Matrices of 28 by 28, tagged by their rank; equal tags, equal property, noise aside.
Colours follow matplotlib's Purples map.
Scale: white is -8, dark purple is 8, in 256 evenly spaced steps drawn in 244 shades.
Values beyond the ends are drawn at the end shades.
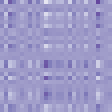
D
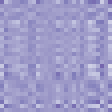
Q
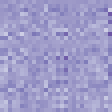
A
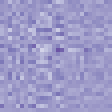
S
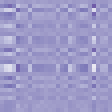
D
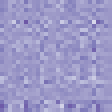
A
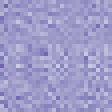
A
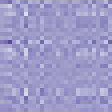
Q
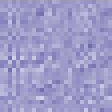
A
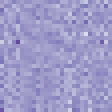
A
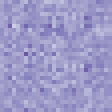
A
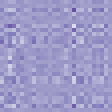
Q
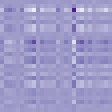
D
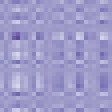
D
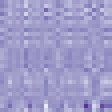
Q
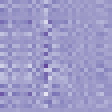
Q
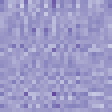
S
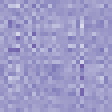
S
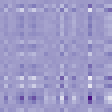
D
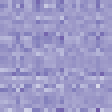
S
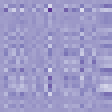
Q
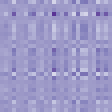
D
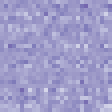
A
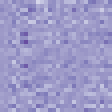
A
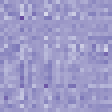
S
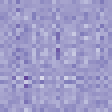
S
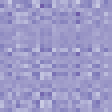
Q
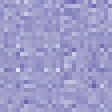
A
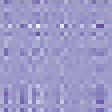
Q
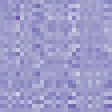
S
